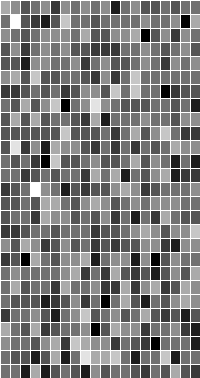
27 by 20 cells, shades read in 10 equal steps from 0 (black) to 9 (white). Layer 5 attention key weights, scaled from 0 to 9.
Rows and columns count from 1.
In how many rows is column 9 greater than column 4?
11
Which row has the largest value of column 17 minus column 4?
26
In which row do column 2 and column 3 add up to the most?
2
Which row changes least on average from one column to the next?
17
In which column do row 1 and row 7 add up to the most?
14
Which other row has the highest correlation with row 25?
8
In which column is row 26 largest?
9
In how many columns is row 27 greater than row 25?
6
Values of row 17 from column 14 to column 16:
5 6 5
